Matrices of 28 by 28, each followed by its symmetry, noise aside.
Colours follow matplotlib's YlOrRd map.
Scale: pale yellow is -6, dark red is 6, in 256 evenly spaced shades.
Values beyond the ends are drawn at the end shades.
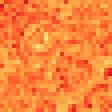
symmetric.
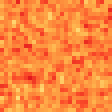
antisymmetric.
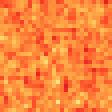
no symmetry.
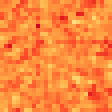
no symmetry.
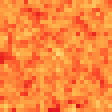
symmetric across the other diagonal.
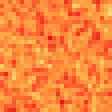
antisymmetric.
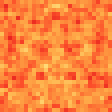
mirrored left to right.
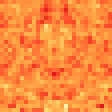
mirrored left to right.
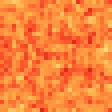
mirrored top to bottom.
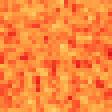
antisymmetric.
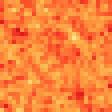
symmetric across the other diagonal.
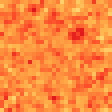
symmetric across the other diagonal.
